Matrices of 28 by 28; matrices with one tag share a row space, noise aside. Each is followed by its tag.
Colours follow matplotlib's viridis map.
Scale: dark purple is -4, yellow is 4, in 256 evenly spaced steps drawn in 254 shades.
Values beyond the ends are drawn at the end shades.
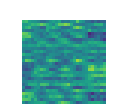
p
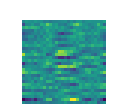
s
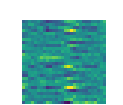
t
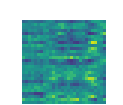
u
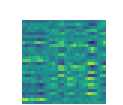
u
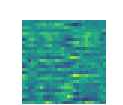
t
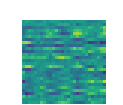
p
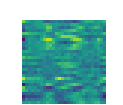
s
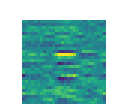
s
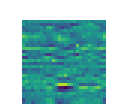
s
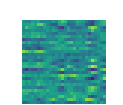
u
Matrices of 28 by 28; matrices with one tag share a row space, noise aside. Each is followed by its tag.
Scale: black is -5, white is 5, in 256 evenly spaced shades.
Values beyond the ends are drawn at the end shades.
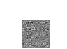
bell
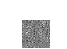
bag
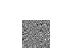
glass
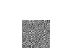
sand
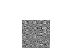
glass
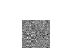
bell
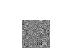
glass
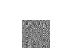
bag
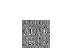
sand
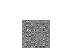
bell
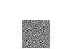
bag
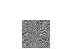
glass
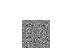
bag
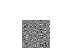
glass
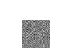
bag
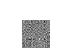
sand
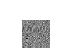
bag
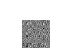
bag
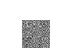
bag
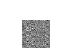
bell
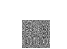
bag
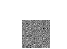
bag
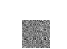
glass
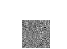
glass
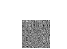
bag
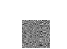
glass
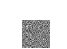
bag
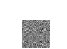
glass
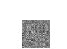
bell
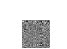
glass
